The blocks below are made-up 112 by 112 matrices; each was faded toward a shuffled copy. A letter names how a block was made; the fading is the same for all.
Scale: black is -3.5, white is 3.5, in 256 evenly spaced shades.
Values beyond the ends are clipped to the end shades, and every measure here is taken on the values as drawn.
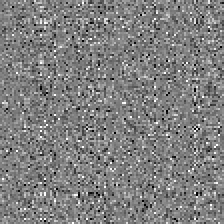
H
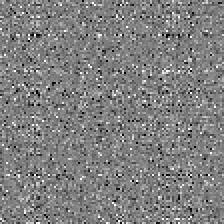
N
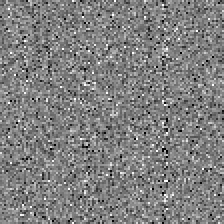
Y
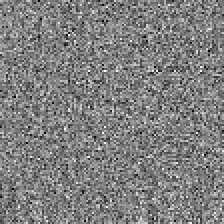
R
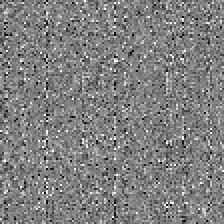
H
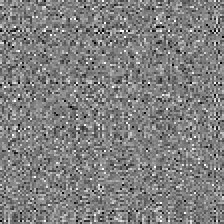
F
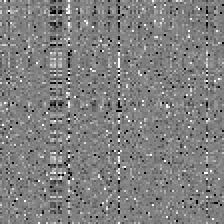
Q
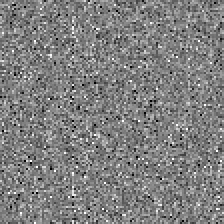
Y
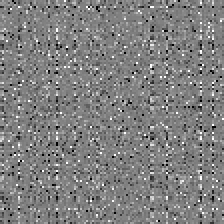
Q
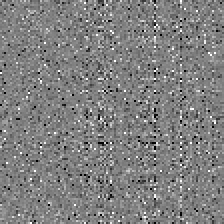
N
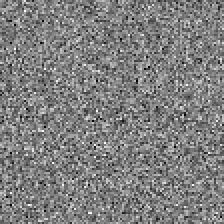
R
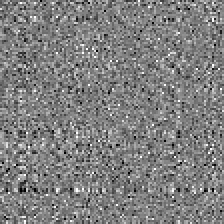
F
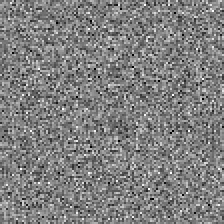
R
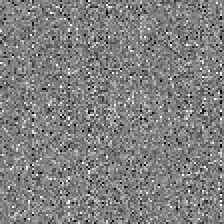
H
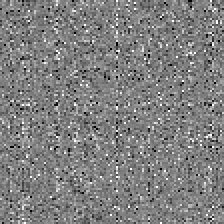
N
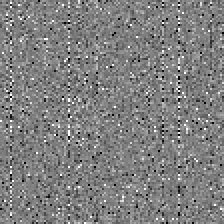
H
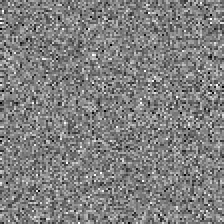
R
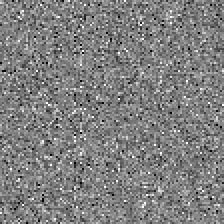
Y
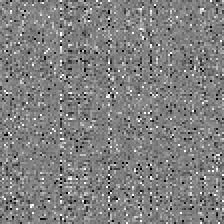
N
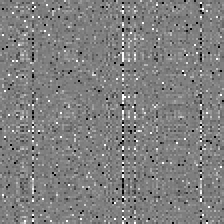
Q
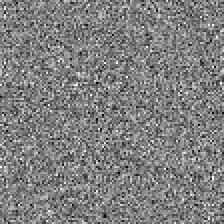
R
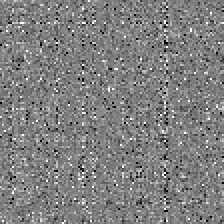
N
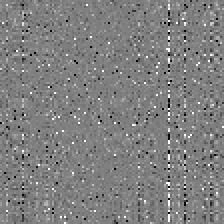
Q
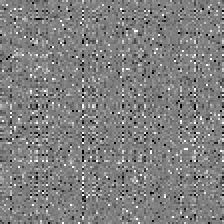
Q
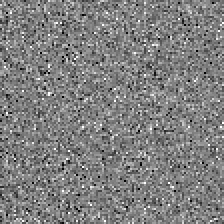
Y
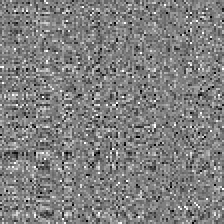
F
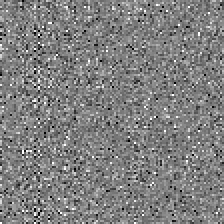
H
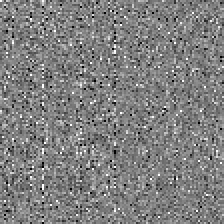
H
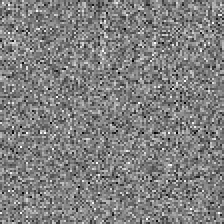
R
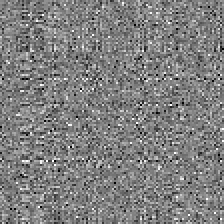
F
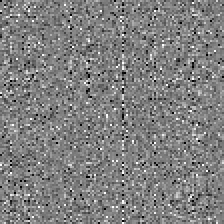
H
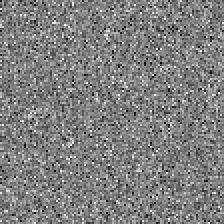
Y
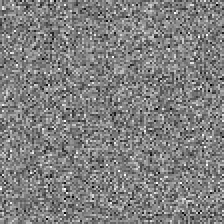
R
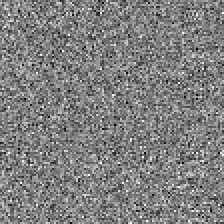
R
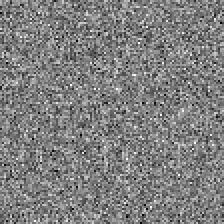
R
